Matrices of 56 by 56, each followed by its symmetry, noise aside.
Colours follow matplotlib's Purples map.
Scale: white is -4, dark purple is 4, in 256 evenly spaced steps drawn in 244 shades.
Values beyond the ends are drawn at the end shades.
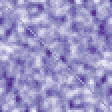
same after a half turn.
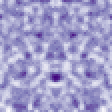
mirrored left to right.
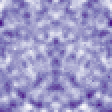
mirrored left to right.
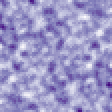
same after a half turn.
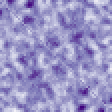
same after a half turn.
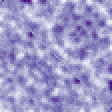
symmetric across the other diagonal.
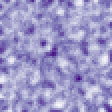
symmetric.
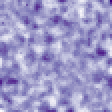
antisymmetric.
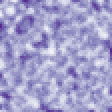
symmetric.
